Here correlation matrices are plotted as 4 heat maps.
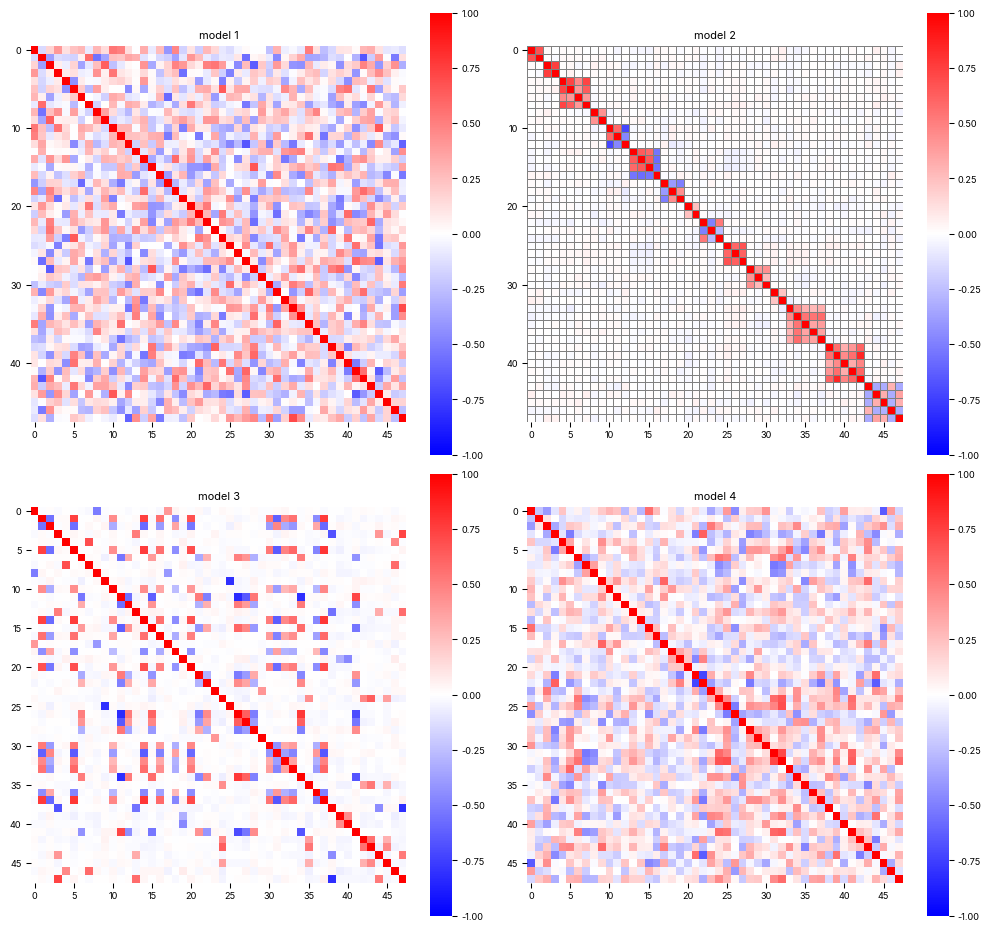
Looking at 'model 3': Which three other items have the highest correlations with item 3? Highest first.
47, 13, 44
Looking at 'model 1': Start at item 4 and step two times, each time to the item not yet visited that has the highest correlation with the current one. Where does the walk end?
18
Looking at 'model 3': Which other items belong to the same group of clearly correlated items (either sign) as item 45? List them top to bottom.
24, 35, 42, 43
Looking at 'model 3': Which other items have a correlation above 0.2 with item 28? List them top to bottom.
11, 21, 41
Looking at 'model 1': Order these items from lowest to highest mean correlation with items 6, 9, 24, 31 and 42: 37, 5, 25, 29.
29, 37, 25, 5
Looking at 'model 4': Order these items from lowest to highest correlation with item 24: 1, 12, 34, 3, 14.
3, 1, 12, 14, 34
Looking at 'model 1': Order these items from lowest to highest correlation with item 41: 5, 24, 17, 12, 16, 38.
17, 12, 5, 24, 16, 38
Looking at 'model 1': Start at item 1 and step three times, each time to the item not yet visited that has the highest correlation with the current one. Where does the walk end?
22
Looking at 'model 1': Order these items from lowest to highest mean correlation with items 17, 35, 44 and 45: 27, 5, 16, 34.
16, 27, 5, 34
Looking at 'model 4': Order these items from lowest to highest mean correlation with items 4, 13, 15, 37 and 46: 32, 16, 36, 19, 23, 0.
19, 23, 16, 36, 32, 0
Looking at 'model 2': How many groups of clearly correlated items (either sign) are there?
15
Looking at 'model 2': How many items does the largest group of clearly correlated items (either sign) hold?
5
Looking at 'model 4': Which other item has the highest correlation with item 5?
33
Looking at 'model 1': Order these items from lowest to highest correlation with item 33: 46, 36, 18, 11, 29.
46, 18, 29, 11, 36
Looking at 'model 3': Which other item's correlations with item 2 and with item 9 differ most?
25
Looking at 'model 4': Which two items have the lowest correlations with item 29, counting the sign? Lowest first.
3, 26
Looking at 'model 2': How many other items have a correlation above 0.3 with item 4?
3
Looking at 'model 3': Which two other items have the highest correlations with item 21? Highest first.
11, 41
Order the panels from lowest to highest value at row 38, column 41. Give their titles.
model 3, model 4, model 1, model 2
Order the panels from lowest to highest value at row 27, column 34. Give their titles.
model 1, model 2, model 4, model 3
